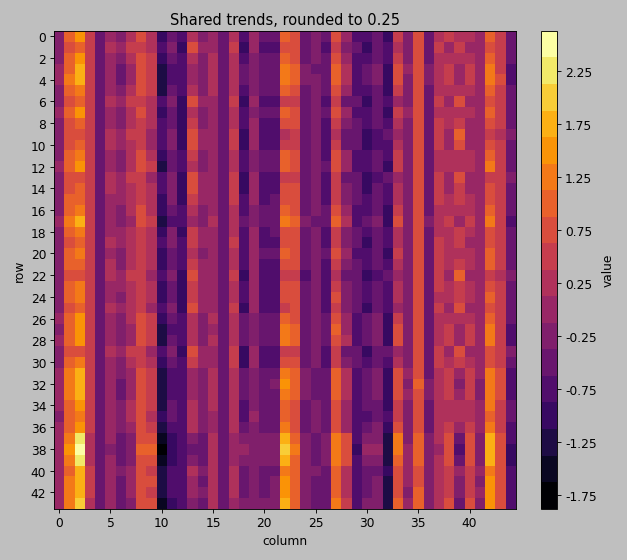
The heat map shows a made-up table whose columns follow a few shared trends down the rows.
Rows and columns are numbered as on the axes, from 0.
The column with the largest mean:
2
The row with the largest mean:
38
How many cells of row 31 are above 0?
18
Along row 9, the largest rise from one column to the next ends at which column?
13
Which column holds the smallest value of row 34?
10
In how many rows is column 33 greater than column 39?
27
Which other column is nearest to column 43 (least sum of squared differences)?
8
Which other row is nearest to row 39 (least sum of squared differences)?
37
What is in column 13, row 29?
0.75
